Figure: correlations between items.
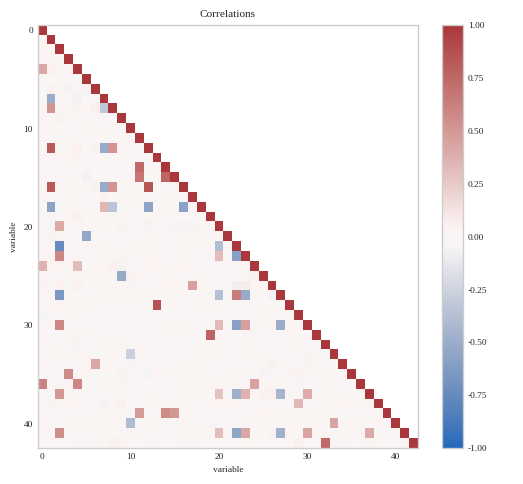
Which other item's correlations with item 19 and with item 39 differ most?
31
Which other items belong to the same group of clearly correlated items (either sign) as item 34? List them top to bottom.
6
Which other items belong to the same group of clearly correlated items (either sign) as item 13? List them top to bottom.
28
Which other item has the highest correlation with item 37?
2
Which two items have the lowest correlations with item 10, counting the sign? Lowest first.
40, 33
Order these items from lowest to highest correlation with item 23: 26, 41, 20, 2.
26, 20, 41, 2
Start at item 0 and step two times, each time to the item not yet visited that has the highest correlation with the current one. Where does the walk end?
4
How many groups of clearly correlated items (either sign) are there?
14
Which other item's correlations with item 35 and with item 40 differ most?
3
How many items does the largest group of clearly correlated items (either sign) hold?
8
